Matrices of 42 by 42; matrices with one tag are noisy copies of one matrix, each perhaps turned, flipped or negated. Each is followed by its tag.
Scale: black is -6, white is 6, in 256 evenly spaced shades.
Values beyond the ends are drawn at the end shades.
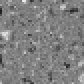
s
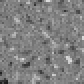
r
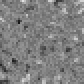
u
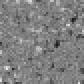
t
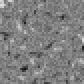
r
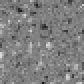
t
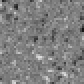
t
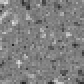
u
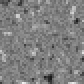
s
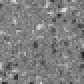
t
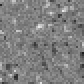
t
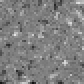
u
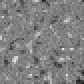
r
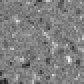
r
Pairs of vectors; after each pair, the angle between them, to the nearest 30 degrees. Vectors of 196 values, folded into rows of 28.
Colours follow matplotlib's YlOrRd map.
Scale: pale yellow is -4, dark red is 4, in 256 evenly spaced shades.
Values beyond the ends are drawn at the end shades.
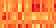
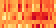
150 degrees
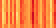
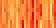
60 degrees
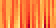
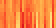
60 degrees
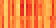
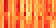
150 degrees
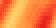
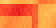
120 degrees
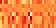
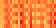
90 degrees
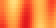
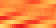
90 degrees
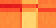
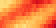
90 degrees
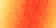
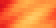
150 degrees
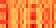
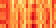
30 degrees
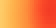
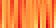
90 degrees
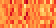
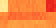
90 degrees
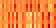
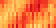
60 degrees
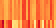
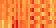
120 degrees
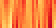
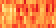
60 degrees
